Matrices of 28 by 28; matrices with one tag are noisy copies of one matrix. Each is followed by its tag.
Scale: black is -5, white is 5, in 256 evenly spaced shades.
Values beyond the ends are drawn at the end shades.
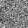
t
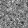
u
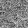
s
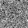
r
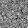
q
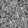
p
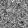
u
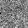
s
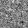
u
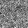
s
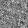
u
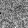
s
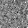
q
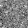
t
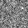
p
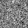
u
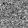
r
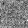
r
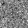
r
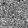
r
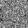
t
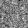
p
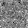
r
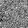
t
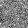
t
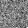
q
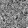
q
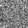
t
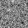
u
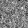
p
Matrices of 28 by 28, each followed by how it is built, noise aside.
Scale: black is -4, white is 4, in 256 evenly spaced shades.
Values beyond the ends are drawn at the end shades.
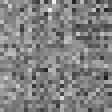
blocks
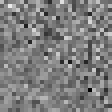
upper triangular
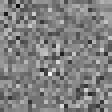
block diagonal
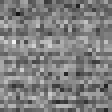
blocks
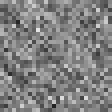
Toeplitz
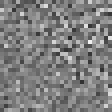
upper triangular
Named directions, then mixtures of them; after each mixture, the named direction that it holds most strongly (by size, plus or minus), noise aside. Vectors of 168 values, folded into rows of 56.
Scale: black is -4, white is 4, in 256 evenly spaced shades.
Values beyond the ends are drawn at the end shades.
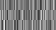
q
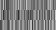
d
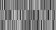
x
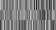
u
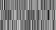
x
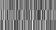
q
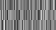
q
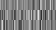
q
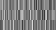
u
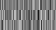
x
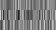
d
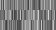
x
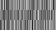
d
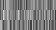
d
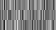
q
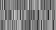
x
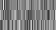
d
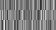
q
